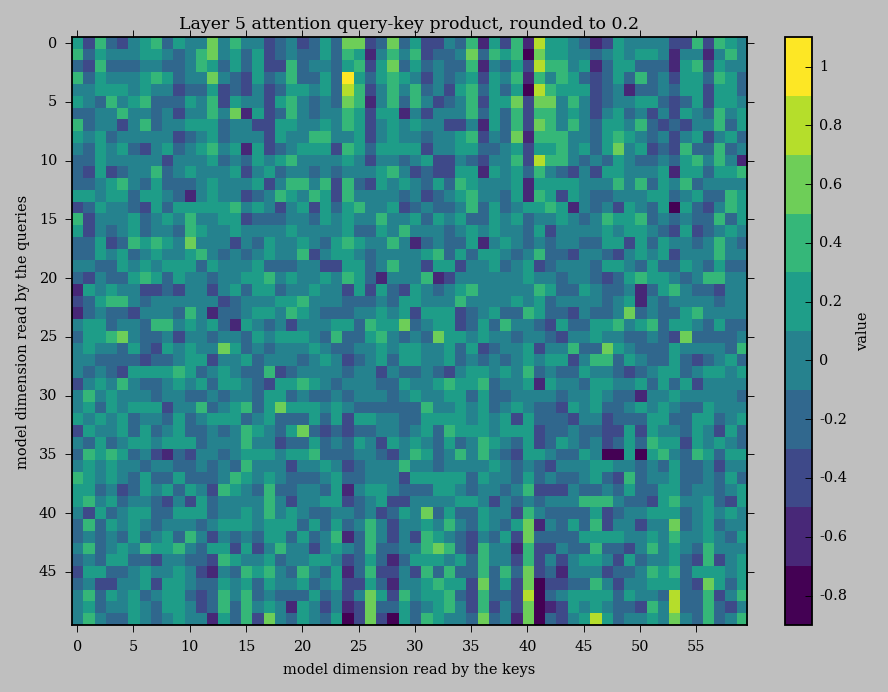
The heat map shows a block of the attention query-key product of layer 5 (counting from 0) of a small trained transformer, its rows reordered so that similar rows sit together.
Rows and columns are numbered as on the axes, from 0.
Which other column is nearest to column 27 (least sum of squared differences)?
54
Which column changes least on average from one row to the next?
37
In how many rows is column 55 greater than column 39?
14
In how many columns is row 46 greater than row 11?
23
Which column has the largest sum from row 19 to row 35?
40
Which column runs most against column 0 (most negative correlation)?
20
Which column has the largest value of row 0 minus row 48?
41
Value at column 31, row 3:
-0.4
